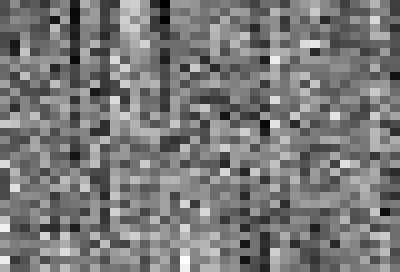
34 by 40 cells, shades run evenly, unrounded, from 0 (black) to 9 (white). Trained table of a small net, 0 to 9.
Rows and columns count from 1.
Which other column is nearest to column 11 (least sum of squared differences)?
40
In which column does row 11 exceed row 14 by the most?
13
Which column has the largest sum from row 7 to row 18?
28
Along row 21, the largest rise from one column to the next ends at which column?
35
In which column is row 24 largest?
2
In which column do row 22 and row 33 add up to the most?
19
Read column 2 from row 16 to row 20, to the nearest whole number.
7 3 3 3 5
